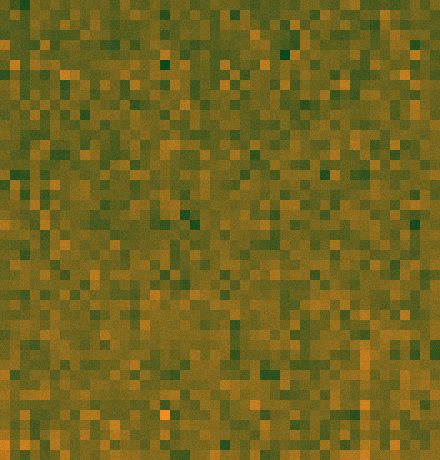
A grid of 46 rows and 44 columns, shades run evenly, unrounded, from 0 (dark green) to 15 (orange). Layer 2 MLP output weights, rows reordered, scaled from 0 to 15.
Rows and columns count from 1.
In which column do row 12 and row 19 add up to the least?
1
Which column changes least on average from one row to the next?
22
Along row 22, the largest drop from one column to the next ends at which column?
19
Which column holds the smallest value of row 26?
3
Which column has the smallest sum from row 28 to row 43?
31
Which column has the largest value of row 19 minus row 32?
2
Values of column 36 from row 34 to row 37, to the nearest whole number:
5 9 7 7
